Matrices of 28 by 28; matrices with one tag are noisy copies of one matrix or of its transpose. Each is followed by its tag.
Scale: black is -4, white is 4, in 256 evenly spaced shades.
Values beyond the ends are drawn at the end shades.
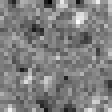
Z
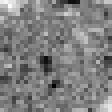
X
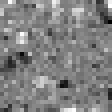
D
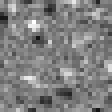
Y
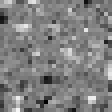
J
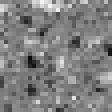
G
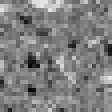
G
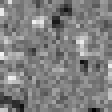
D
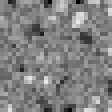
Z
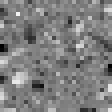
Z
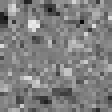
Y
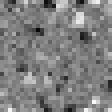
Z
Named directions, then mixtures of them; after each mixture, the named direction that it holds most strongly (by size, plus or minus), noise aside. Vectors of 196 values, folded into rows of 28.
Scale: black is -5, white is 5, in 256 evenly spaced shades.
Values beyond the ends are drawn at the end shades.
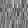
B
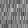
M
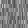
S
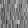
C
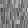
C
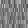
S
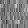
C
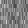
S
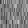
C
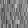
C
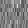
B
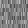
S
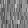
C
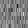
M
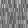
S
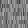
S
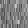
C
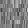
B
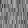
S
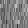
C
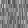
S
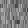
C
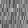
M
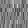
B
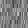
B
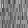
S
